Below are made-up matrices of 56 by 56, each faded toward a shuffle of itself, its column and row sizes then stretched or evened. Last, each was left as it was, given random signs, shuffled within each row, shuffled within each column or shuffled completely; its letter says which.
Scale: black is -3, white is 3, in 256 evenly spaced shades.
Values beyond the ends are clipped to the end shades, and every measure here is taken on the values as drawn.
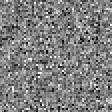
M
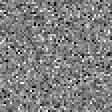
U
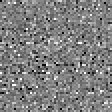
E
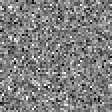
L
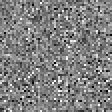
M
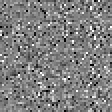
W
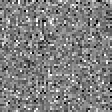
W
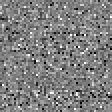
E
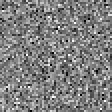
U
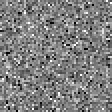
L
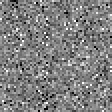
L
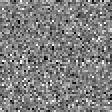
E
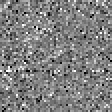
M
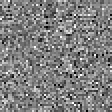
W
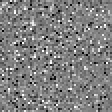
L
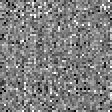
W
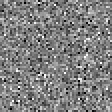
L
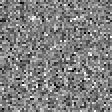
E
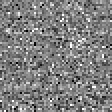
W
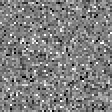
E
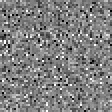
W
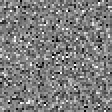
M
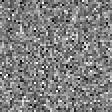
L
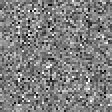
M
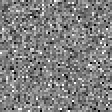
U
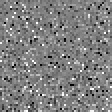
E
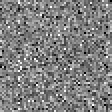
L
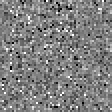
L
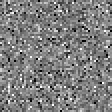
M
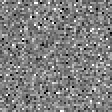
U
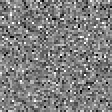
E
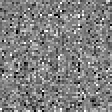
W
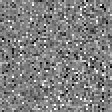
L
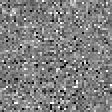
W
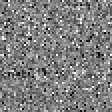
M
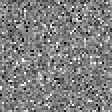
U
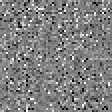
W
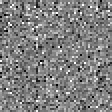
W
